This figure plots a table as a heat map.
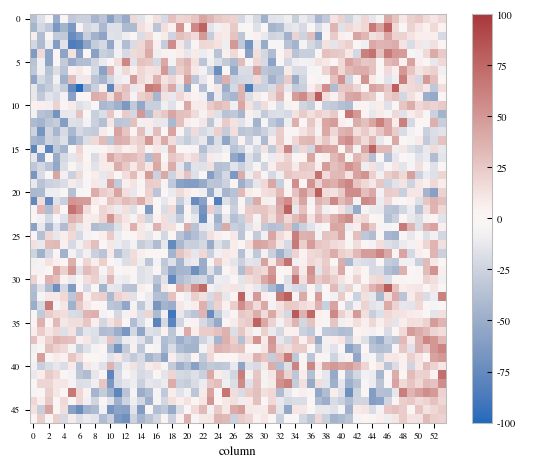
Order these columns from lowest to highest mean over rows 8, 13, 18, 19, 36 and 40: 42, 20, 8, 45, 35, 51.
20, 8, 35, 51, 45, 42
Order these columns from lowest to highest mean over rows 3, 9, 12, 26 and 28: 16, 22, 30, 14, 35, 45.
16, 22, 14, 30, 35, 45
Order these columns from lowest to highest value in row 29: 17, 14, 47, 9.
47, 17, 14, 9
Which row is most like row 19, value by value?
40
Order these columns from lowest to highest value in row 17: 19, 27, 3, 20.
3, 20, 27, 19
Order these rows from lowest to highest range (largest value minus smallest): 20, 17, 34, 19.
17, 19, 20, 34
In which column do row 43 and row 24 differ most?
44
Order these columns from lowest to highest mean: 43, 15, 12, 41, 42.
12, 15, 41, 42, 43
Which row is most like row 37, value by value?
29
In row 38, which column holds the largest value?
53
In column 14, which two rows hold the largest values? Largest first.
11, 21
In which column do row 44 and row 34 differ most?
23
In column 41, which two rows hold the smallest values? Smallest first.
43, 38
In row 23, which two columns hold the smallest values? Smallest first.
22, 24
